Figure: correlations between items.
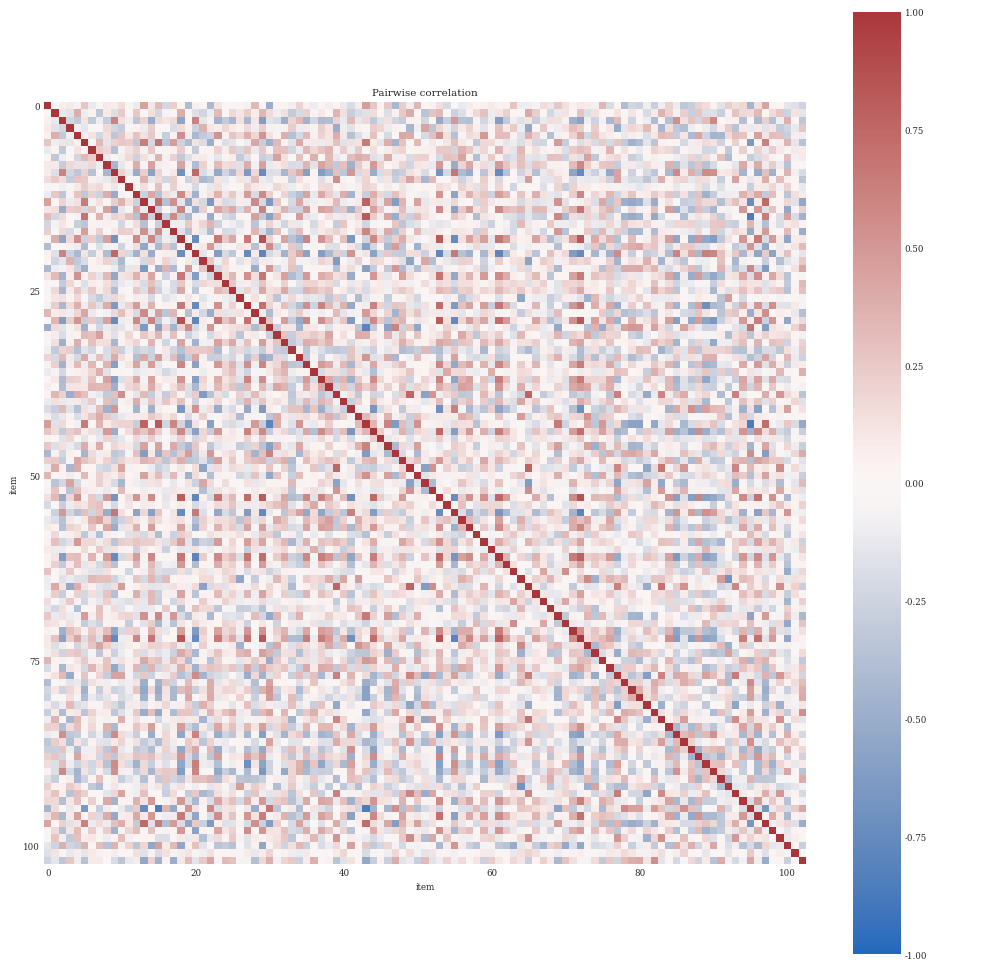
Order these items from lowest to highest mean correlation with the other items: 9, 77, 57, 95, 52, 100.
9, 100, 95, 77, 52, 57
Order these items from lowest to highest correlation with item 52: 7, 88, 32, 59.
7, 88, 32, 59
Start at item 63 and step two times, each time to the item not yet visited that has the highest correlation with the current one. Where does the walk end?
67
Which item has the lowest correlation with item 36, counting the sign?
44
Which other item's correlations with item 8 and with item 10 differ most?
39
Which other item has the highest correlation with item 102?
82
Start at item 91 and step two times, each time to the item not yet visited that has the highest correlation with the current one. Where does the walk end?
73
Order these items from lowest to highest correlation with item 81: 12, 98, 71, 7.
7, 12, 98, 71
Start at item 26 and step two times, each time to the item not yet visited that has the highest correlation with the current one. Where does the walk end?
74
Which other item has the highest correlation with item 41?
55
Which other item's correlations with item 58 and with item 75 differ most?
43
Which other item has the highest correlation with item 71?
61
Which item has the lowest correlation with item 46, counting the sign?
30
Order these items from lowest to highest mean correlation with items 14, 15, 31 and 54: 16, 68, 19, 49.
19, 16, 49, 68
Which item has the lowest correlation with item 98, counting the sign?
20
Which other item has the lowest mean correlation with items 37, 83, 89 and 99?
81
